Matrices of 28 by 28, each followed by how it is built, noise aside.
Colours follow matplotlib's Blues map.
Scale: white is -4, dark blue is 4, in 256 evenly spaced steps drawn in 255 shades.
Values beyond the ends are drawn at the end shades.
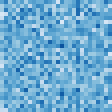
repeating rows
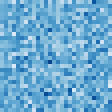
repeating rows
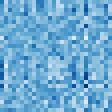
low rank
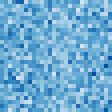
repeating rows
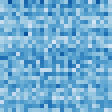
blocks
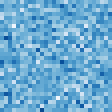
repeating rows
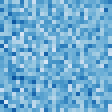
repeating rows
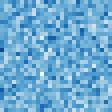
noise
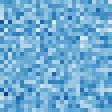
low rank
